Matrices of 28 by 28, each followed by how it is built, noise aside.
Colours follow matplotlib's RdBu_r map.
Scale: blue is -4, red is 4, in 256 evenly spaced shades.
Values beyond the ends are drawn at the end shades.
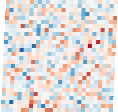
Hankel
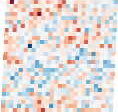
smooth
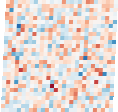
Hankel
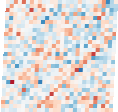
Hankel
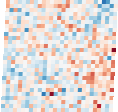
smooth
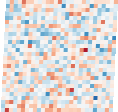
blocks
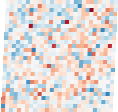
Hankel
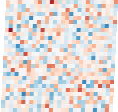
noise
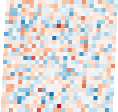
blocks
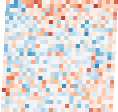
smooth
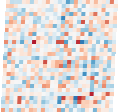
low rank
